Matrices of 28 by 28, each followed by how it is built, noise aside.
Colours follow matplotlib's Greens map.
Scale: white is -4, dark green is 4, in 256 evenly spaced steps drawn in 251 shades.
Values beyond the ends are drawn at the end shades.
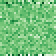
uneven rows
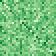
diagonal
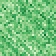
Toeplitz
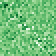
banded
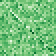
diagonal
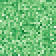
noise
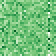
uneven columns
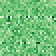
uneven rows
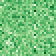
uneven columns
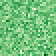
noise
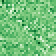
banded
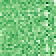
uneven columns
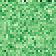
uneven rows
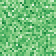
noise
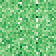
uneven columns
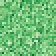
noise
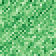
Hankel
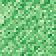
Hankel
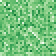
diagonal
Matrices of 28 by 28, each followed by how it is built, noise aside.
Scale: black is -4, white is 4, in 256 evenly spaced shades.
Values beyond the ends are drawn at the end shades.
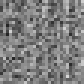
blocks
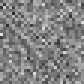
Toeplitz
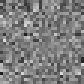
low rank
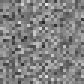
repeating rows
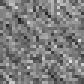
Toeplitz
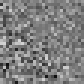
lower triangular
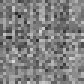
blocks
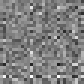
low rank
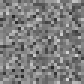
repeating rows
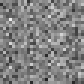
repeating rows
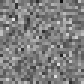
noise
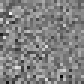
lower triangular
